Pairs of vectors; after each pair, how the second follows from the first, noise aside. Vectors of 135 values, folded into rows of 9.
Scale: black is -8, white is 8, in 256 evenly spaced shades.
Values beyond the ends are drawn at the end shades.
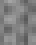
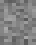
sign-scrambled.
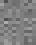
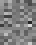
reversed, negated, scaled up.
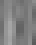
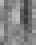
reversed, negated, scaled up.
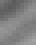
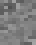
sign-scrambled.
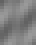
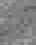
wrapped around, negated, partly zeroed.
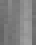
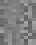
sign-scrambled.
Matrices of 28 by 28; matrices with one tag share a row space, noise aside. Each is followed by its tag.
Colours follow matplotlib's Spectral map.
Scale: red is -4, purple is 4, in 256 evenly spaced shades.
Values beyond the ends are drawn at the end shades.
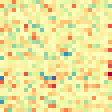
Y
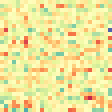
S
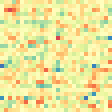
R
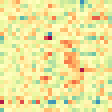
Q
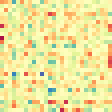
Y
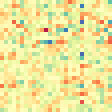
Q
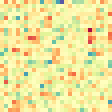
S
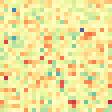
S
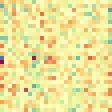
Y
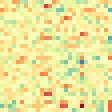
Q
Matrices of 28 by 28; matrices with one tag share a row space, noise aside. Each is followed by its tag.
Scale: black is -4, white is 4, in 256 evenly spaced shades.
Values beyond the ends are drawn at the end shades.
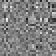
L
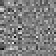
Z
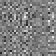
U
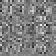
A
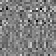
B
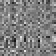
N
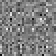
A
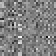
Z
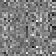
L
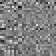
Z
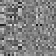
Z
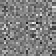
L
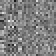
Z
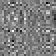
N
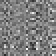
L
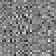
U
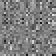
L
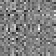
N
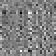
B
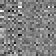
Z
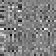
Z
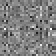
L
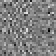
U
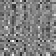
N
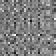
N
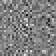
U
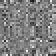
L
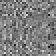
U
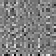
N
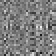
L
